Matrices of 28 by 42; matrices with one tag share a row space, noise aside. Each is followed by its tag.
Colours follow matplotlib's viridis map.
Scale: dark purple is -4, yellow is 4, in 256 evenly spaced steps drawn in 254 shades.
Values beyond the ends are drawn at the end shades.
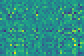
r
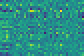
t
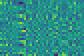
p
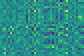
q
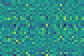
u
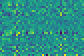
u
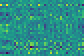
t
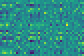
t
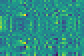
p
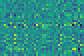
r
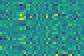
p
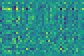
u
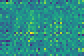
t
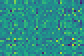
r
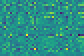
q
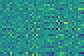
q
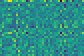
u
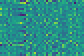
p
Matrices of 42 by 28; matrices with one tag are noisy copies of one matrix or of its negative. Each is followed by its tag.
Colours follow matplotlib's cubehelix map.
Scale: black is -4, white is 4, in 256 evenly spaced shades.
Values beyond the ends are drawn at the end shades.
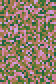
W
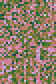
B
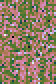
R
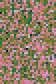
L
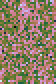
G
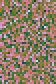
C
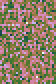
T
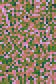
B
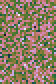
W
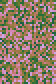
T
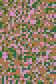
C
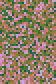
L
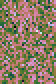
G
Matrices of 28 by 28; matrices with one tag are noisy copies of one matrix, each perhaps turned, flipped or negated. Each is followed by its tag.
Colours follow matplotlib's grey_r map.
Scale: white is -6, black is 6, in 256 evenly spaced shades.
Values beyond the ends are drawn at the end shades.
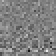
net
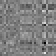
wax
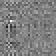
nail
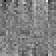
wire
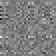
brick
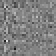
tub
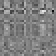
wax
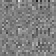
brick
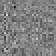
tub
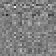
tub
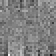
wire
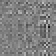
nail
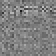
nail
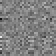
brick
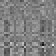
wax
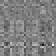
wax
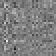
tub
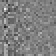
net
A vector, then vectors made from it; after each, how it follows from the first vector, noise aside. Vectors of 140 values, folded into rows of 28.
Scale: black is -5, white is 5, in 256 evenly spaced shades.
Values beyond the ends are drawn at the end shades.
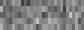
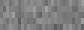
reversed, shrunk.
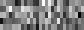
wrapped around, scaled up.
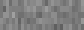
reversed, shrunk.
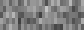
reversed.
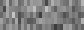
reversed.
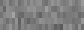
reversed, shrunk.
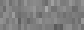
reversed, shrunk.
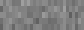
negated, shrunk.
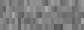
reversed, shrunk.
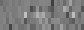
wrapped around, partly zeroed.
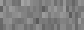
negated, shrunk.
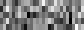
wrapped around, scaled up.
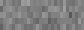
negated, shrunk.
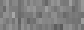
reversed, shrunk.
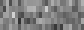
reversed.
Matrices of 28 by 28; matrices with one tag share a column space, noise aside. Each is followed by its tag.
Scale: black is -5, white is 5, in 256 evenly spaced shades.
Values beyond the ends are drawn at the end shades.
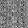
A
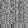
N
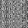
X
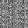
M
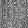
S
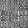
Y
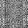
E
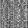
S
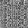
S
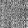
S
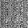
E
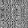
S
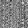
S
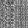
S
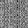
M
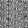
X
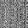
S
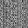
M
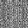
S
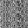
X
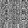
N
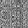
M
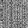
S
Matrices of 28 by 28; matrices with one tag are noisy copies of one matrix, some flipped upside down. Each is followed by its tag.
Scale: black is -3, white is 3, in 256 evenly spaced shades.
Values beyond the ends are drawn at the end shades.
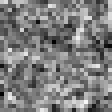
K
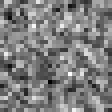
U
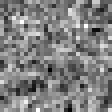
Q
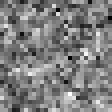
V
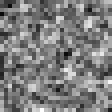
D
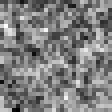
V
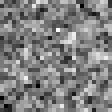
D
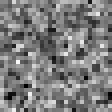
U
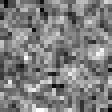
D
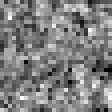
K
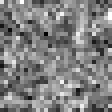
K
